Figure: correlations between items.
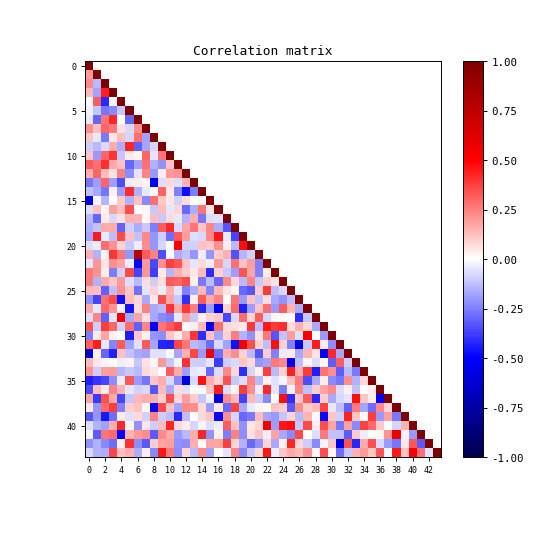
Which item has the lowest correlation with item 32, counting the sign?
0
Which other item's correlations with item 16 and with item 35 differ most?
39
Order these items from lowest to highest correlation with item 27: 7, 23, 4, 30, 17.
23, 4, 17, 7, 30
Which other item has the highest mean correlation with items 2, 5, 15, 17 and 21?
6
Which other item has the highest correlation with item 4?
28
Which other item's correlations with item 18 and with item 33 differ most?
31
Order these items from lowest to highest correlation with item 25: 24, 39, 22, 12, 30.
12, 24, 39, 30, 22
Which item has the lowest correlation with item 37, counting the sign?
16
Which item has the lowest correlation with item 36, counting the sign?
37
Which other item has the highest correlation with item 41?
38
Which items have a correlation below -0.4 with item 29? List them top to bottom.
8, 15, 32, 39
